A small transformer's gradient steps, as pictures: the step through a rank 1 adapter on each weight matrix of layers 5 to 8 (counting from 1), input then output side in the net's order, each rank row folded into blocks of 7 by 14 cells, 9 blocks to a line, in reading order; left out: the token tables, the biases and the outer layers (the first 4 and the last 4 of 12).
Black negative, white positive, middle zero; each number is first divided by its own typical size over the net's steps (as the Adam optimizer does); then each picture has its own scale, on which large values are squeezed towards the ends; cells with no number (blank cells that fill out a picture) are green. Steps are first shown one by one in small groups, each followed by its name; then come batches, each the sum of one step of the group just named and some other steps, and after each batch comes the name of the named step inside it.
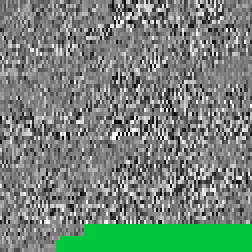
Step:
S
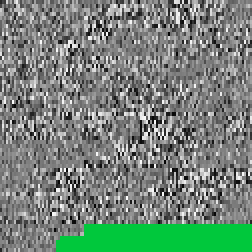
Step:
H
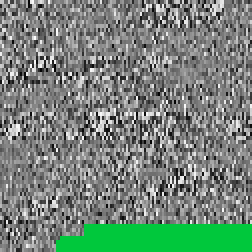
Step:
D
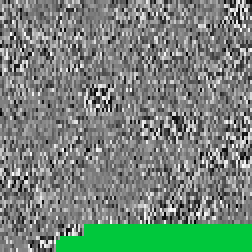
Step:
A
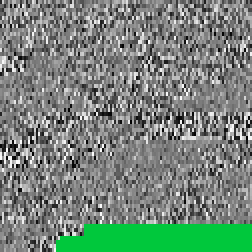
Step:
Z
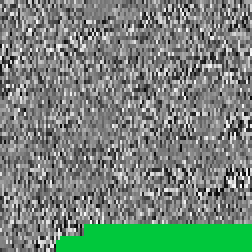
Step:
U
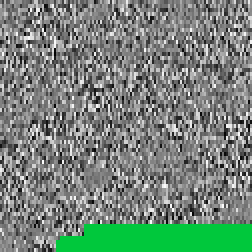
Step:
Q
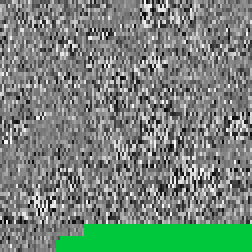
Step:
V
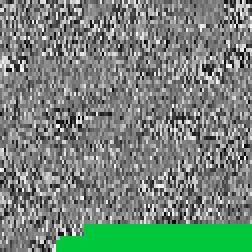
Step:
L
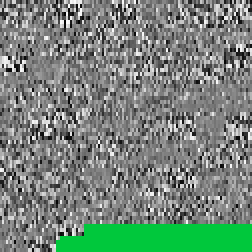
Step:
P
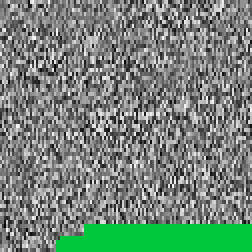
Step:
D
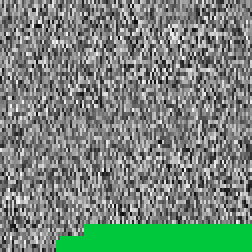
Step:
Q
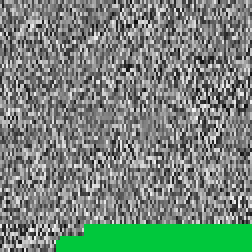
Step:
U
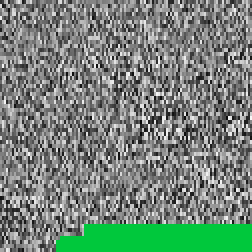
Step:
H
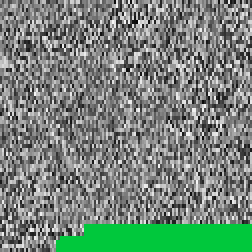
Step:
L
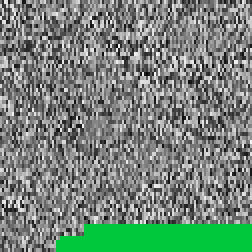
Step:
L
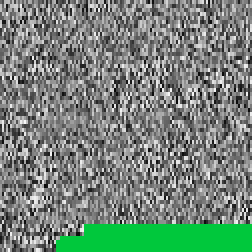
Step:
V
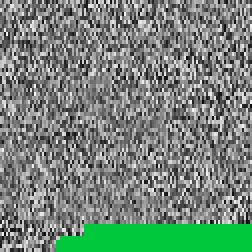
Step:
L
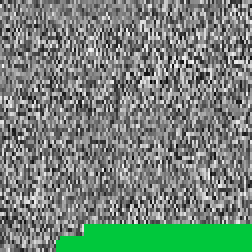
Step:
V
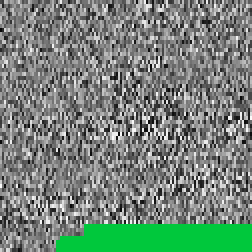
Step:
S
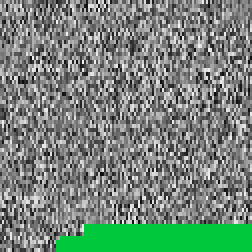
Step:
V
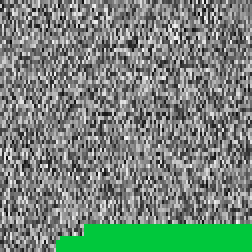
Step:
Z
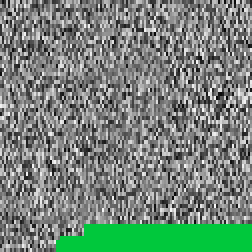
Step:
A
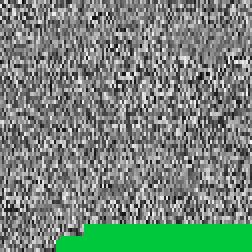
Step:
Q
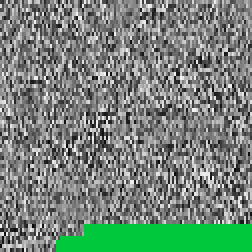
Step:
V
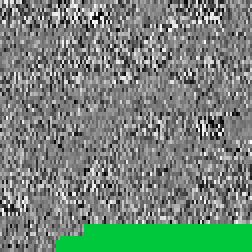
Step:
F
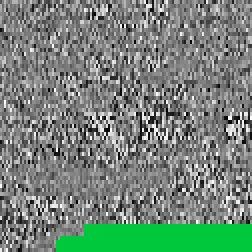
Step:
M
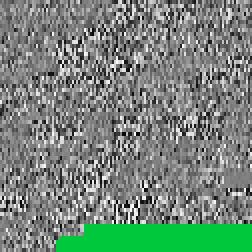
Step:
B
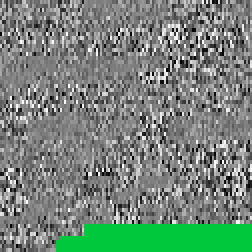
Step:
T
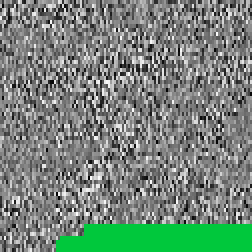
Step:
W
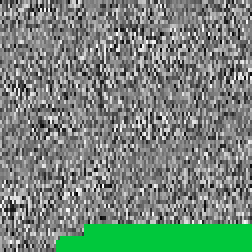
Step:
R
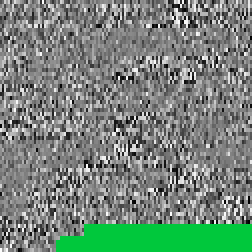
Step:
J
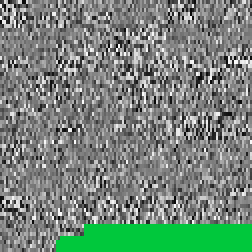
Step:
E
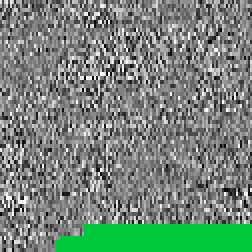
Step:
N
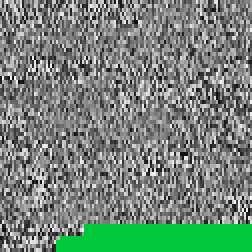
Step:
F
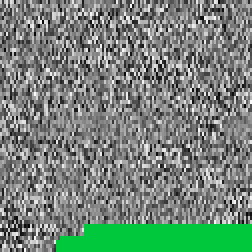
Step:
F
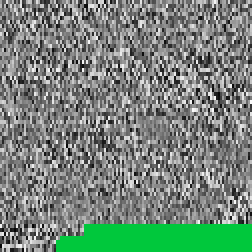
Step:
N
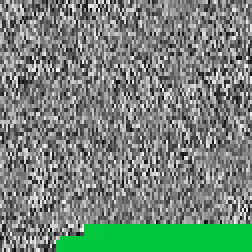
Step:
R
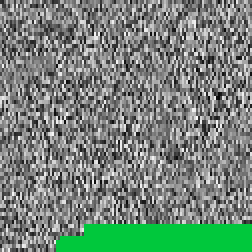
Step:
B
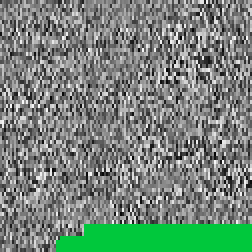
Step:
T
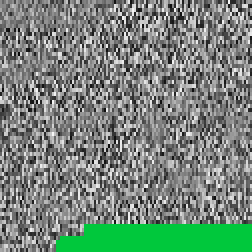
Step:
B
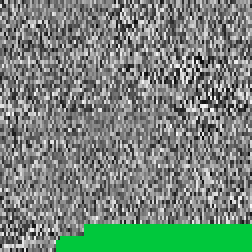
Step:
E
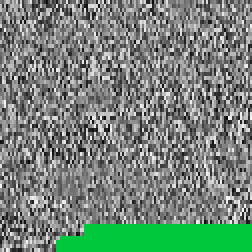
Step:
M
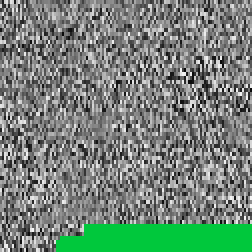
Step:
F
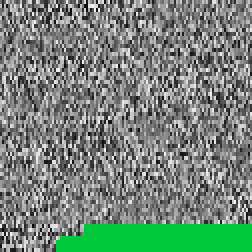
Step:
W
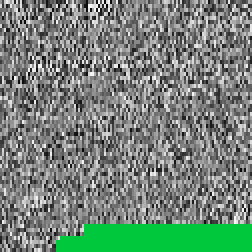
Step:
F
